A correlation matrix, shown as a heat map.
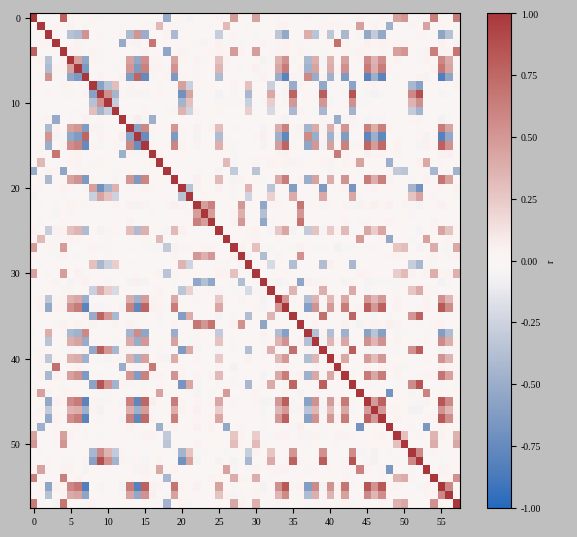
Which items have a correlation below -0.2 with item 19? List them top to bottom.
2, 7, 14, 37
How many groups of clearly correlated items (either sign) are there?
6
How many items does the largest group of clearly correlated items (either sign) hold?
20
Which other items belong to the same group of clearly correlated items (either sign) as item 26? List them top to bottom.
1, 17, 44, 48, 53
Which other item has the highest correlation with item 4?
0
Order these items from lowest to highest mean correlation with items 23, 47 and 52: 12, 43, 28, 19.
12, 28, 19, 43
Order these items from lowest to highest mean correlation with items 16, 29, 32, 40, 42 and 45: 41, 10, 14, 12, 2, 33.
14, 2, 12, 10, 41, 33
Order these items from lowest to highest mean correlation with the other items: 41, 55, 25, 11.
11, 41, 25, 55
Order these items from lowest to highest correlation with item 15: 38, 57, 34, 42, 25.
57, 25, 38, 42, 34
